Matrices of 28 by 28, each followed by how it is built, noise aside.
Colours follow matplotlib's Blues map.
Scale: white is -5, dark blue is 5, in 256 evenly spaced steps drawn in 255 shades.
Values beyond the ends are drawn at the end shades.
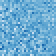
lower triangular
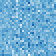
uneven columns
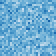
noise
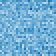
blocks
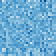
low rank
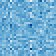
low rank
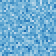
noise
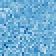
lower triangular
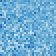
lower triangular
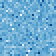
sparse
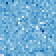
sparse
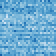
blocks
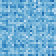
blocks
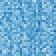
blocks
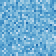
noise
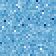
sparse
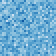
noise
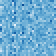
uneven columns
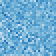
lower triangular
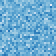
noise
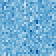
uneven columns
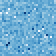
sparse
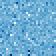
sparse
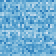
blocks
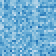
blocks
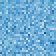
low rank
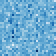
uneven columns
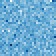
sparse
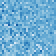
lower triangular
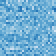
blocks
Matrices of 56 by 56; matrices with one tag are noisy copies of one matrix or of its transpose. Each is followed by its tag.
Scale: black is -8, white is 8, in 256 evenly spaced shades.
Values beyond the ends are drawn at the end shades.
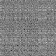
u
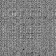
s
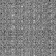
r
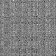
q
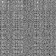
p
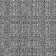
q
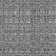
r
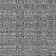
q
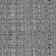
r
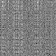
p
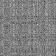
q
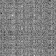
r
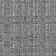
q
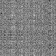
r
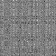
q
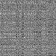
q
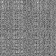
p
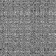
r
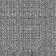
s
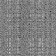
u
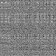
p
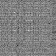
s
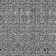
r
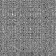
s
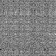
r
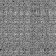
r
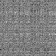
r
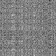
r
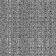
u
